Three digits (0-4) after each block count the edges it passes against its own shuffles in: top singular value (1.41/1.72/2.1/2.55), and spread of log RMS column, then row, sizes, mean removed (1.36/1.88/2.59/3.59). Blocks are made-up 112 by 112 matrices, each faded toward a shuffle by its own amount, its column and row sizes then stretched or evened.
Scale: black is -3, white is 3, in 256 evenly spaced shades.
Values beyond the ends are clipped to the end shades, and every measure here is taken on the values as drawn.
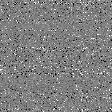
0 1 3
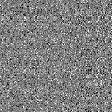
4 2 0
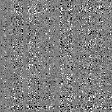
0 4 3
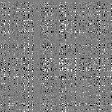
2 4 4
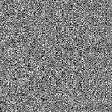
3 2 0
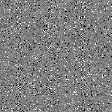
3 2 2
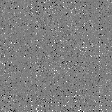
0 2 2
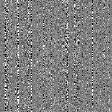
3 4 0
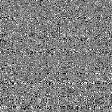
3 1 3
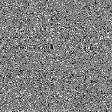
3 1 2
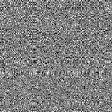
4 1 2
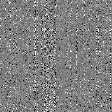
2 4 1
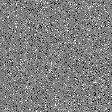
0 2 0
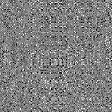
4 2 2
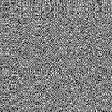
4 0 0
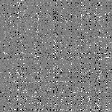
3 3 3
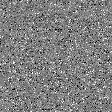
1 0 1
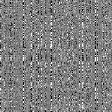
4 4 0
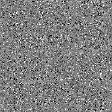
0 2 2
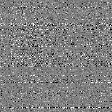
1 2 4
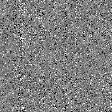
0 3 1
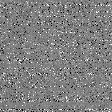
1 0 3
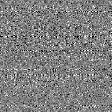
3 1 3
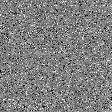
0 0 2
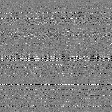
4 0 4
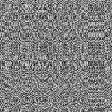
4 1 1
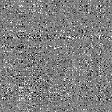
3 2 3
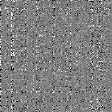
2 4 3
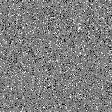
2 0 1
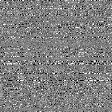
3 0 4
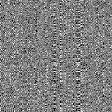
4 3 0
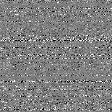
2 0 4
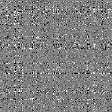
3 3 4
